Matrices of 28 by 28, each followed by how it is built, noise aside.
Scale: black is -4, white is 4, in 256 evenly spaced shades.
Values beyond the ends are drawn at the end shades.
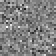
block diagonal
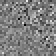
upper triangular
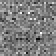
uneven rows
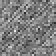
Hankel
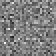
blocks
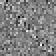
banded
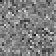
block diagonal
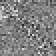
block diagonal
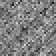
Hankel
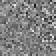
upper triangular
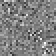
block diagonal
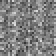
blocks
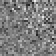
upper triangular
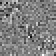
block diagonal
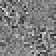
block diagonal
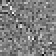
block diagonal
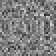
blocks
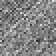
Hankel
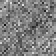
Hankel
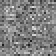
blocks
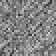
Hankel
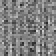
blocks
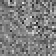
upper triangular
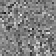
block diagonal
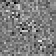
block diagonal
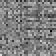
blocks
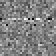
uneven rows
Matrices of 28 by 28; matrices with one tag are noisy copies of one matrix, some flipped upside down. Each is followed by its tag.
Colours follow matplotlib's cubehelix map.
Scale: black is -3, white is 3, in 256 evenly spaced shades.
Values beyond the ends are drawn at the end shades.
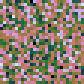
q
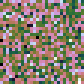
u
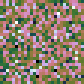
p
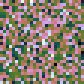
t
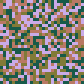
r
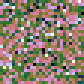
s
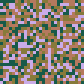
p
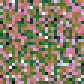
q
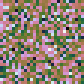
t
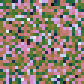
p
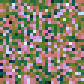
p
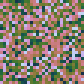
r
